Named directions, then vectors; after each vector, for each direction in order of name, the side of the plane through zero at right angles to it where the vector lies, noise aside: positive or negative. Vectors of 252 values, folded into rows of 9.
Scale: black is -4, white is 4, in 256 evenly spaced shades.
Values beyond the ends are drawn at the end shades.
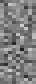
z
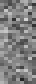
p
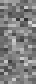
negative, negative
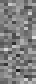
negative, positive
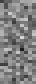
positive, positive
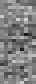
positive, positive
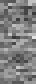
negative, positive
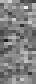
negative, negative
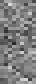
negative, positive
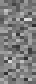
positive, negative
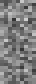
positive, positive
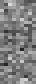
negative, positive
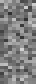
negative, negative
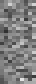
negative, positive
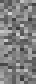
positive, positive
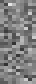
negative, positive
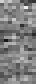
negative, negative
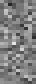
positive, negative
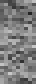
positive, negative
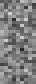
positive, positive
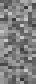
positive, positive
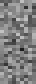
positive, positive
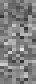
negative, negative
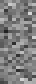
negative, positive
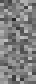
positive, positive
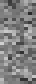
positive, negative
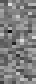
negative, positive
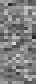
positive, negative
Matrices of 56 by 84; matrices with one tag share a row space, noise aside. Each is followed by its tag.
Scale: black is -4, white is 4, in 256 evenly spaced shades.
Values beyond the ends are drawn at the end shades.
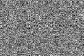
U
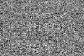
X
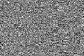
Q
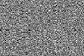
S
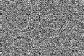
U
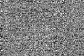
X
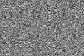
S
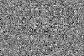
X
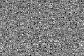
U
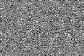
U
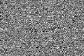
X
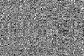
Q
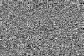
U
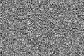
U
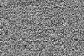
X
